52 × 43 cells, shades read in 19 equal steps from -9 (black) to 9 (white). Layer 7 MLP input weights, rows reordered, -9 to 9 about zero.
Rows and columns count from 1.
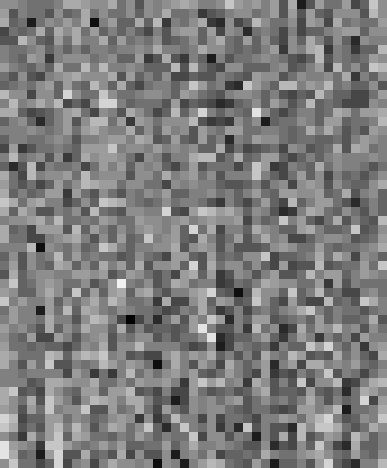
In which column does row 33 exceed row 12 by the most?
24
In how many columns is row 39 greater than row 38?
23
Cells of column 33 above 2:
5
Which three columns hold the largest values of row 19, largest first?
29, 4, 36
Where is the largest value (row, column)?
32, 14
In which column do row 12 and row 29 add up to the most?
7
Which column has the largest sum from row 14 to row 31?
12
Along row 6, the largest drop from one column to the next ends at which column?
37
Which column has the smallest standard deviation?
3
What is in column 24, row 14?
-5
